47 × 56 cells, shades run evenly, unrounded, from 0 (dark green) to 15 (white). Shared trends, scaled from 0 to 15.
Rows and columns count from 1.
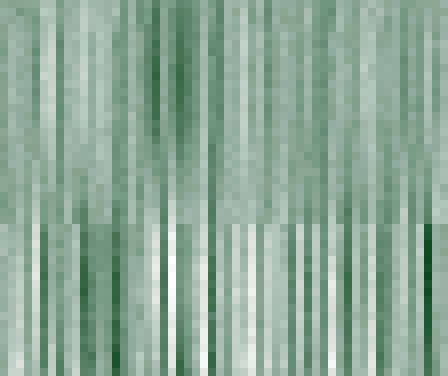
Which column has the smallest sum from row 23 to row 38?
54
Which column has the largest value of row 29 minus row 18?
20
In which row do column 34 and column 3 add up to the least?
2
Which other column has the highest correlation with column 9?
56
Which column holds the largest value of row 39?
22
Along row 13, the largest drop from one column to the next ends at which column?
8
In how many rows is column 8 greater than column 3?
1
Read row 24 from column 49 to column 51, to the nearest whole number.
6 7 9
